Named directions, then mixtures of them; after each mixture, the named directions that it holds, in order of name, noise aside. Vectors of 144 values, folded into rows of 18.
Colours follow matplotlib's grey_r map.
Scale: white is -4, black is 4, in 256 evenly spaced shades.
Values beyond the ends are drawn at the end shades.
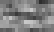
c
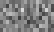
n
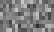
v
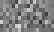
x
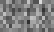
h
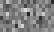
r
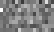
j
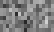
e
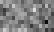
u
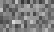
j, r, x.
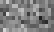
n, r, u.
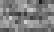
c.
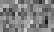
e, j, n.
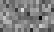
c, n.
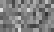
j, x.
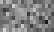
r, u.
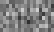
n.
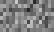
e, h, x.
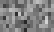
e.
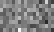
j, u, x.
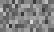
h, j, x.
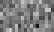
n, v.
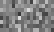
j, x.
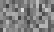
n.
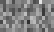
h.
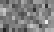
u.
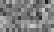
c, j, x.
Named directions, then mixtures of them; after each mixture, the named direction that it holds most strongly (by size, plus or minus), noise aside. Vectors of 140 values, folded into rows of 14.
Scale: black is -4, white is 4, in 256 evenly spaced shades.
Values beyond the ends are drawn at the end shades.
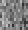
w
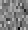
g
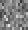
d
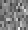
g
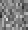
d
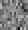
g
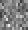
d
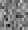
d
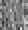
w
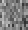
w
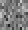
d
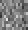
d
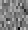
g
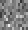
d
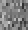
w
